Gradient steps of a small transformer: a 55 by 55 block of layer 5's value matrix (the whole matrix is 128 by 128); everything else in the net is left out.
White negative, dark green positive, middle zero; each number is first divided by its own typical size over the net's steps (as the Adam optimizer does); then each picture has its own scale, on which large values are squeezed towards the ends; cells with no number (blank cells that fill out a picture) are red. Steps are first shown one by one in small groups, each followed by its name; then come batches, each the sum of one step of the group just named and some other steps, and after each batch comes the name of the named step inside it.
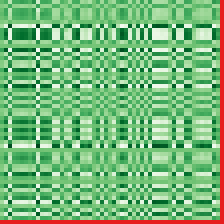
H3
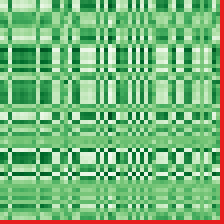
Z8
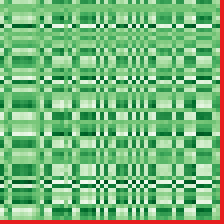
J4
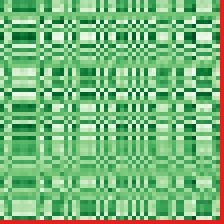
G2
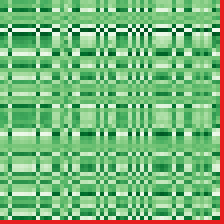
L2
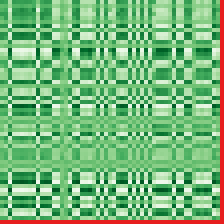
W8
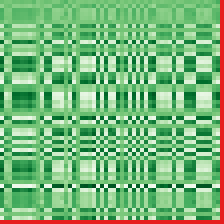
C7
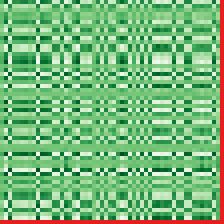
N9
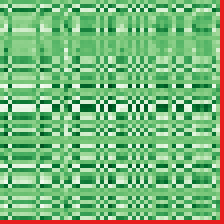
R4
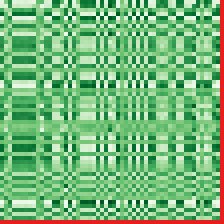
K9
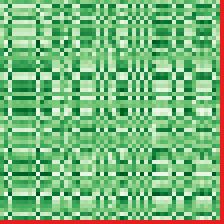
Z8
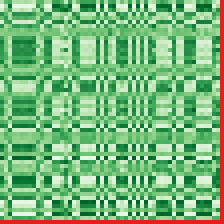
K9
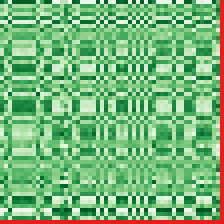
J4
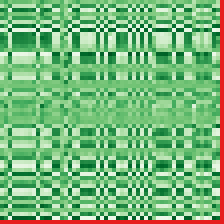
L2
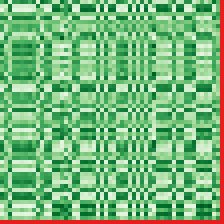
N9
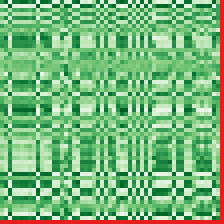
L2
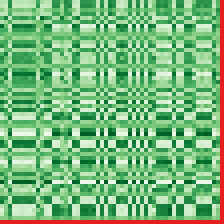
J4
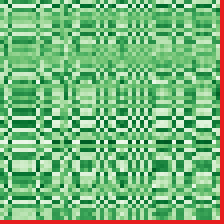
C7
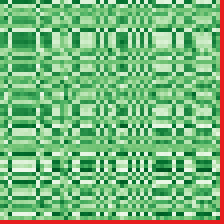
L2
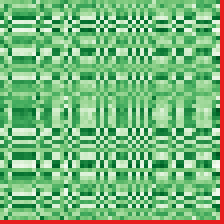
L2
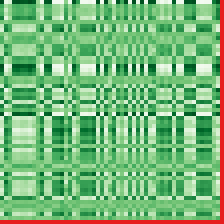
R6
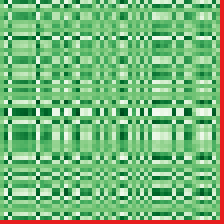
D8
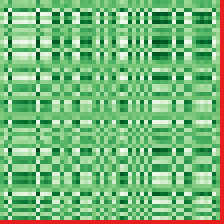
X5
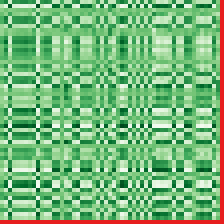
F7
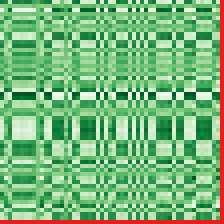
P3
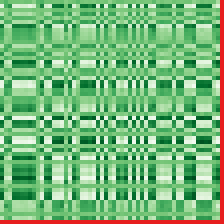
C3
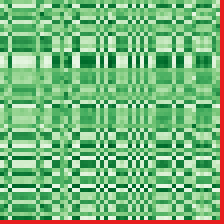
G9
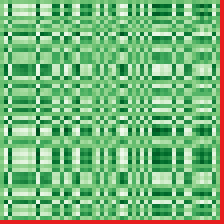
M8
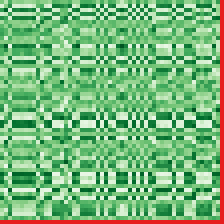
C3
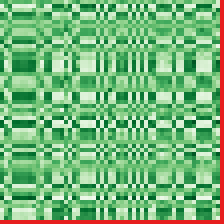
C3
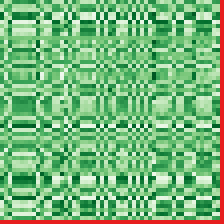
X5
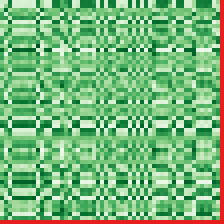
X5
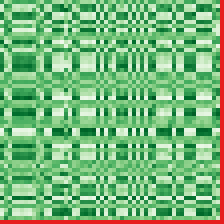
R6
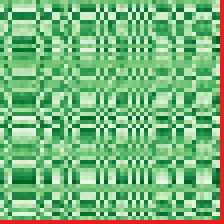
P3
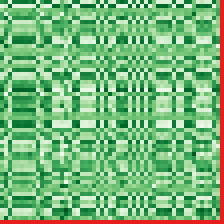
F7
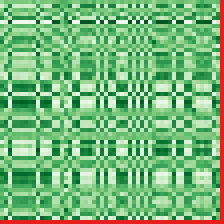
X5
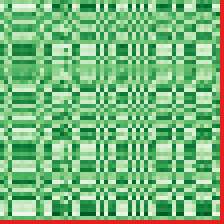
P3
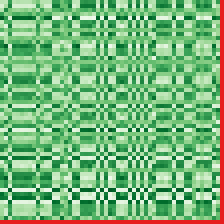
G9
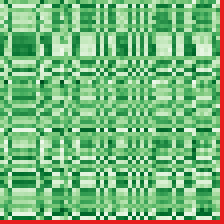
G9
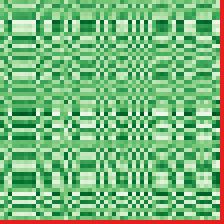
D8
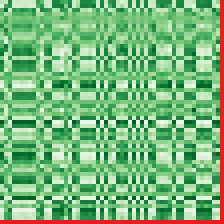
C3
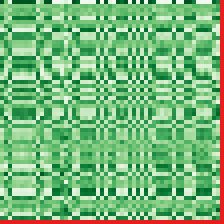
R6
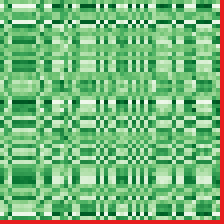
C3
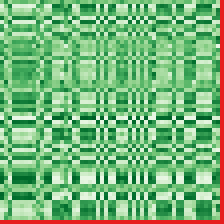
C3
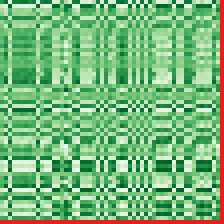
F7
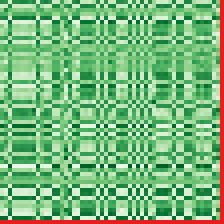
D8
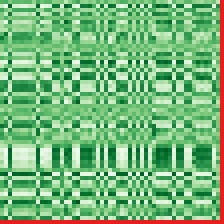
M8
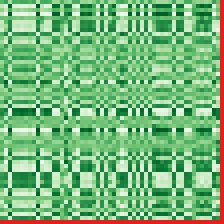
M8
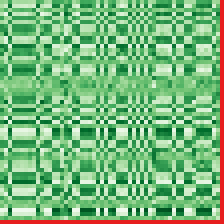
M8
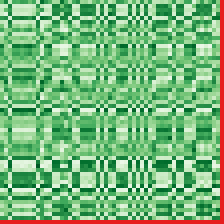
P3
